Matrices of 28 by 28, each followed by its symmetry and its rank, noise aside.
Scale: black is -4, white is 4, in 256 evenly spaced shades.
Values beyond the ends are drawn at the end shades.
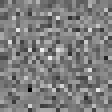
no symmetry, rank eight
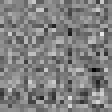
no symmetry, rank four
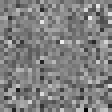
antisymmetric, rank six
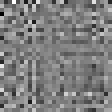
no symmetry, rank four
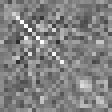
symmetric, rank six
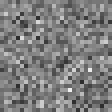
symmetric, rank eight
